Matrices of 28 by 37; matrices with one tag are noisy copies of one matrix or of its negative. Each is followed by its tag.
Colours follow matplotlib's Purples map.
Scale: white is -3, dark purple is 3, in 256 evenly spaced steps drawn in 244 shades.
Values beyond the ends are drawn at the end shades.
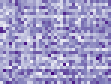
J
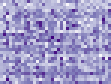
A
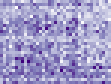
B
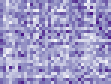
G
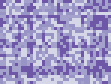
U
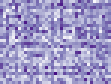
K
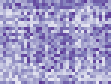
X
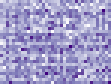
A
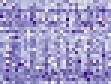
X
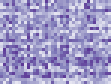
G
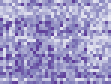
B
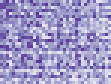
J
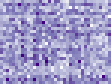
U
